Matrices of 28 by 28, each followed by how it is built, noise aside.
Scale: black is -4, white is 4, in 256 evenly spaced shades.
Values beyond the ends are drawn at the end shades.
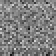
repeating columns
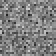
repeating columns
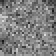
smooth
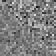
upper triangular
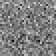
repeating columns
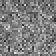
repeating columns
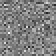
low rank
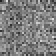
blocks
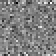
uneven rows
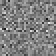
low rank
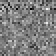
uneven rows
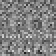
repeating columns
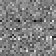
uneven rows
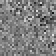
upper triangular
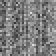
blocks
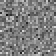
low rank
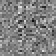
low rank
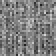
blocks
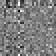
low rank
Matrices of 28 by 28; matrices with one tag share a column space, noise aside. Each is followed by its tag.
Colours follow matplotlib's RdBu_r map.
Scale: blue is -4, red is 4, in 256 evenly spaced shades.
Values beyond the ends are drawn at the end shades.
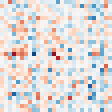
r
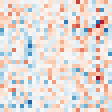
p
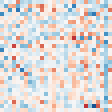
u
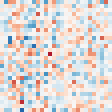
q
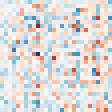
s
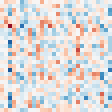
p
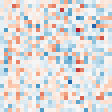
s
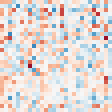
u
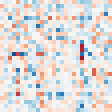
s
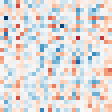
s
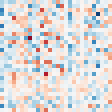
u
